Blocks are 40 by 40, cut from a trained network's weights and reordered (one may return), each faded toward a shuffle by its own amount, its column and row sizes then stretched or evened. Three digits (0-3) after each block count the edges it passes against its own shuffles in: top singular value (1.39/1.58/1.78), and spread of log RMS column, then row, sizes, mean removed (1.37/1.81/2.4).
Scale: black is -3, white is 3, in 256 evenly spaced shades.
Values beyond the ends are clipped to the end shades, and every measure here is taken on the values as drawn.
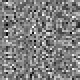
3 2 0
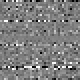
2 1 3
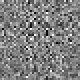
3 2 1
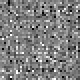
1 1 2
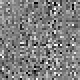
0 3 1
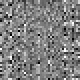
2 3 0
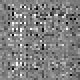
2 2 3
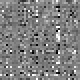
0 3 3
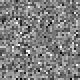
0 1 1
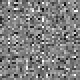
2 3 2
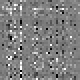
1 3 1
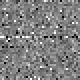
1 0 1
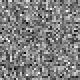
1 0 0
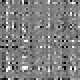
2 2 3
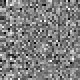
2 1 1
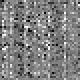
2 2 2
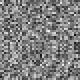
3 0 0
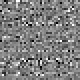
1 1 3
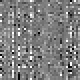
1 3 1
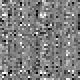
2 3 1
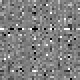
2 3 1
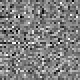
3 1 2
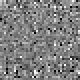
0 2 2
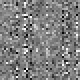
0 3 1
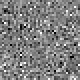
0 1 2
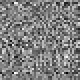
3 0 2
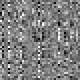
3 3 0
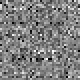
2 1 2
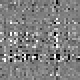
3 2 3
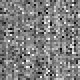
1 0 0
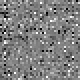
0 2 0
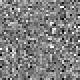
0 2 0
